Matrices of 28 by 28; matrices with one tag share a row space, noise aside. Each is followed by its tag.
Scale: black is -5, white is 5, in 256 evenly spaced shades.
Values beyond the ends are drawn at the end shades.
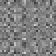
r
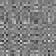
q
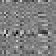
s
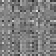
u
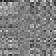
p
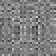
u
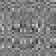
u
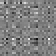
q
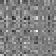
q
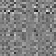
r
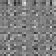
r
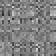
u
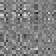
q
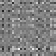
u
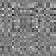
u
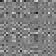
q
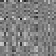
q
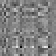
s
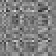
s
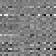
p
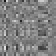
s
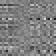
p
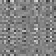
r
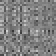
q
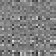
u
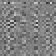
r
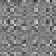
r
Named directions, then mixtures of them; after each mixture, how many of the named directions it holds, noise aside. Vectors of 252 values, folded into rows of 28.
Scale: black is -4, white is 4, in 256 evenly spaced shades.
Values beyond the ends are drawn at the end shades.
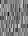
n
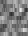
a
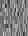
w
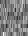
three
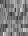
three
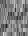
three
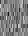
one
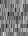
three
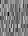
one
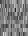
three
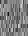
one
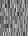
one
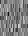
one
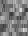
one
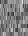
two
